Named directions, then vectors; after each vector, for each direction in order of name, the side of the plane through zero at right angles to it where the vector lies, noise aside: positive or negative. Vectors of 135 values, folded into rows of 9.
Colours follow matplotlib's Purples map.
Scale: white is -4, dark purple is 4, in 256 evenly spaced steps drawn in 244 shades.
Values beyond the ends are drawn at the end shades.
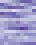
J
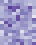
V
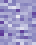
negative, negative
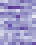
positive, positive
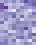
positive, negative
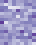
negative, negative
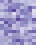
negative, positive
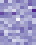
positive, negative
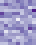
positive, negative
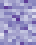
positive, positive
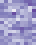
positive, negative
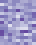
negative, negative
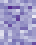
positive, positive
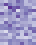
positive, positive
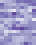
positive, negative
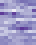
positive, negative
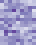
negative, positive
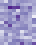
positive, positive
